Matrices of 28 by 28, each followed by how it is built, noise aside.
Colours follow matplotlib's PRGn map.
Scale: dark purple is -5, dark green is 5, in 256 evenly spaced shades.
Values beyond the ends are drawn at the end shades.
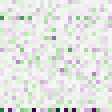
uneven rows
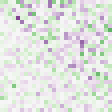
upper triangular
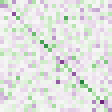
diagonal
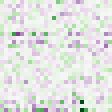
uneven rows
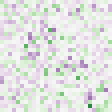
block diagonal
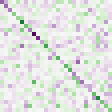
diagonal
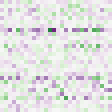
uneven rows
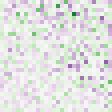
upper triangular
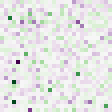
sparse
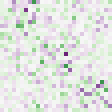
block diagonal
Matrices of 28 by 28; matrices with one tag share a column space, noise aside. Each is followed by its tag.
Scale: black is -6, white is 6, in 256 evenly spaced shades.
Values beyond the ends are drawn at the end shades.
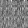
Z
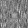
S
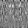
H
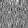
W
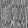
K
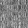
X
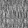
S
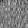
W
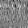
H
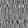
K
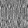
K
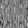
K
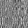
Z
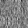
Z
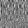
H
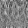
H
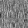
S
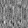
K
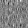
W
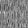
S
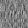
S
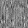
K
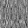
K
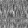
S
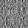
Z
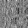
Z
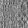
X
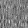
K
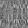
K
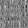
X
